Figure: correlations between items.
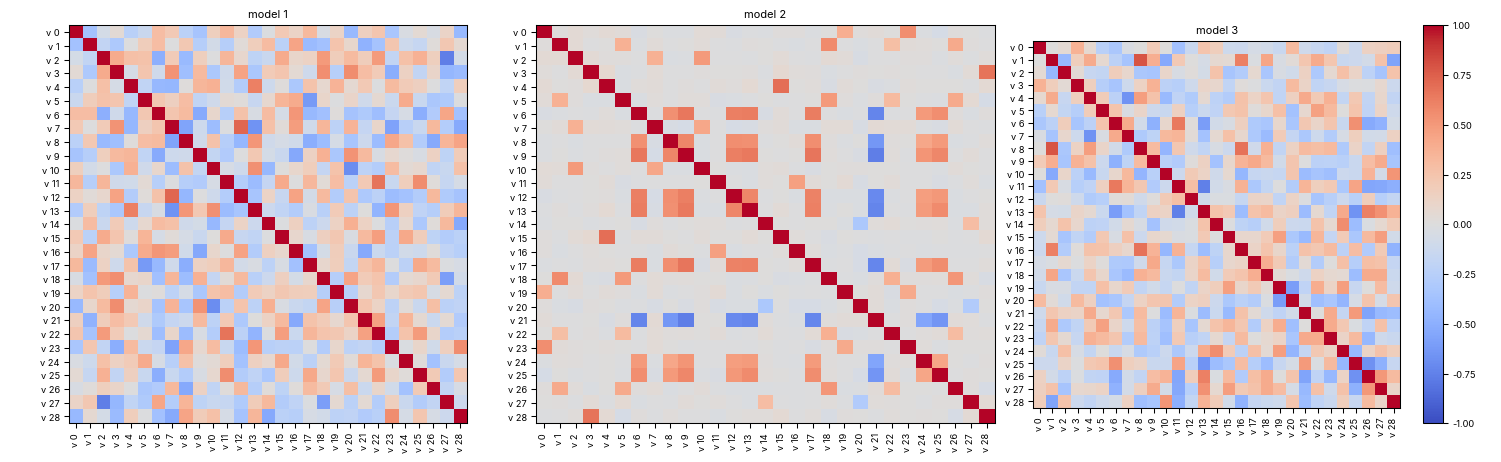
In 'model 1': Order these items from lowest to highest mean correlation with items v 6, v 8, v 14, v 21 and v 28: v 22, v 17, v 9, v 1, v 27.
v 17, v 22, v 9, v 1, v 27
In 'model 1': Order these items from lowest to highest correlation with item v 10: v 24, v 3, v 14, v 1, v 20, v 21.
v 20, v 14, v 3, v 21, v 1, v 24
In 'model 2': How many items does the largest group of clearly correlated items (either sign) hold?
9
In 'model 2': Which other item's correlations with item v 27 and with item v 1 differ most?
v 18
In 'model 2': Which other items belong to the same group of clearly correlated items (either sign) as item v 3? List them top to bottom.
v 28
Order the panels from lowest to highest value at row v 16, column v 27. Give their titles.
model 1, model 2, model 3
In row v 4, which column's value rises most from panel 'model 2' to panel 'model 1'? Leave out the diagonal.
v 13
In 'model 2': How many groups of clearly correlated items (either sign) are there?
8
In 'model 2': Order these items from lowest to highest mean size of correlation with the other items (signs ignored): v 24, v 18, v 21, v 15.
v 15, v 18, v 24, v 21
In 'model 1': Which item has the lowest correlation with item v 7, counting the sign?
v 13
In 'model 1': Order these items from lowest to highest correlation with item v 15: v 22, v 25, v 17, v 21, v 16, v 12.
v 12, v 17, v 16, v 25, v 21, v 22
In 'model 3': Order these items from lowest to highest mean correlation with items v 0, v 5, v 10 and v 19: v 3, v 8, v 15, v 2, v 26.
v 8, v 3, v 2, v 26, v 15
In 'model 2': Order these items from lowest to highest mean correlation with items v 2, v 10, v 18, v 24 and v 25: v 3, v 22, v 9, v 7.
v 3, v 22, v 7, v 9
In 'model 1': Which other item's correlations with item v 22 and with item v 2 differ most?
v 27
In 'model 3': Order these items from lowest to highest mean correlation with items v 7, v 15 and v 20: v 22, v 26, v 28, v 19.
v 22, v 19, v 28, v 26
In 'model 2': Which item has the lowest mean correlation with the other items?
v 21
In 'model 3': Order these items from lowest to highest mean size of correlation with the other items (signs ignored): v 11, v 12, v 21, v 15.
v 12, v 15, v 21, v 11
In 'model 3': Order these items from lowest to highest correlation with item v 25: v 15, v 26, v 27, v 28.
v 26, v 27, v 15, v 28
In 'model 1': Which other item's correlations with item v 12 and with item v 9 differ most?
v 16
